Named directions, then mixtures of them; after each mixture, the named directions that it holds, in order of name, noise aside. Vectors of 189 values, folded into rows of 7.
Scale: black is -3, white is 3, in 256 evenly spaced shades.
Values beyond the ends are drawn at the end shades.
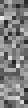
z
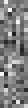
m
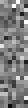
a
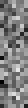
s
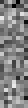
a, z.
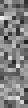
z.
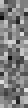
m, s, z.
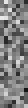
m, z.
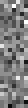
a.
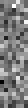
a, s.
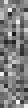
m.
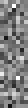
a, m, s.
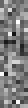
m.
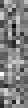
m, s.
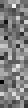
a, s, z.
